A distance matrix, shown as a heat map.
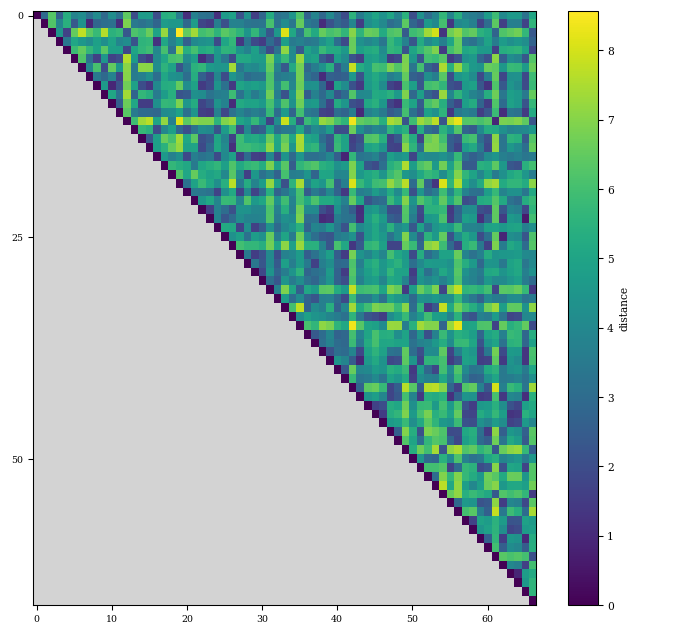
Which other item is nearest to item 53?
19
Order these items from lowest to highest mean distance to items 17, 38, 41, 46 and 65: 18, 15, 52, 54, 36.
36, 15, 18, 52, 54
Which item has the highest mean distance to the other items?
12
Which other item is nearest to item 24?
0
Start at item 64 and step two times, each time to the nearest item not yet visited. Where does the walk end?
45
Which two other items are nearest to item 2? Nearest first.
54, 4
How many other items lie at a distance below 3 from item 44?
9
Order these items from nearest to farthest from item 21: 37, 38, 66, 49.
38, 66, 37, 49
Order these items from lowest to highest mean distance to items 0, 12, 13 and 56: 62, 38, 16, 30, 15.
16, 30, 38, 62, 15
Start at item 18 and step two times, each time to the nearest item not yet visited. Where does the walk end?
37
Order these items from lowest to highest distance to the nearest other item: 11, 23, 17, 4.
23, 11, 4, 17
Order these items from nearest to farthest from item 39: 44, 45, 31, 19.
44, 45, 19, 31
